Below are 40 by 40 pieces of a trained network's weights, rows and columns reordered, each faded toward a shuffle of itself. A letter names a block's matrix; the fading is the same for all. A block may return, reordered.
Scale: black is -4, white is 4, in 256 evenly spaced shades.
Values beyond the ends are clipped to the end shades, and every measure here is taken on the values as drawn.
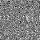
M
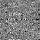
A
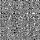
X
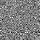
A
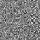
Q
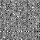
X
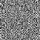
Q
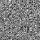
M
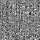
X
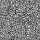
M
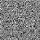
M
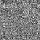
A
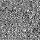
M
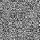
Q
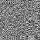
Q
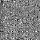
X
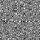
A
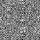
Q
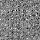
X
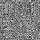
Q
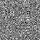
M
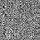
Q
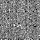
X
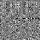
A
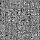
X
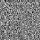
Q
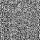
Q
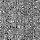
X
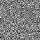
Q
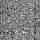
X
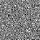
A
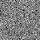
M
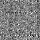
X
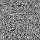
M
